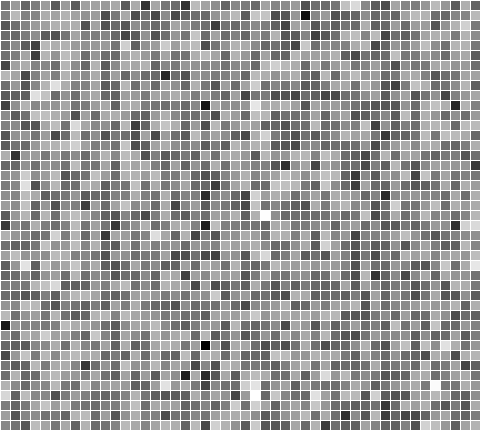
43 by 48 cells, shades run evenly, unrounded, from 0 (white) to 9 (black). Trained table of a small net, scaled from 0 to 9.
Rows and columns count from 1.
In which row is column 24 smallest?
41
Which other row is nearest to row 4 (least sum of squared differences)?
14
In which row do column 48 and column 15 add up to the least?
23
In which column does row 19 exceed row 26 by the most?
27
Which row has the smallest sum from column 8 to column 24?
5
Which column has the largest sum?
39
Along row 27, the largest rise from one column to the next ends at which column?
4
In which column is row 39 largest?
21
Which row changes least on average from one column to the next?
32
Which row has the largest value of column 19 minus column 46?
38
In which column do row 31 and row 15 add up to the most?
30
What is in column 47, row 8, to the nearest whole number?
3
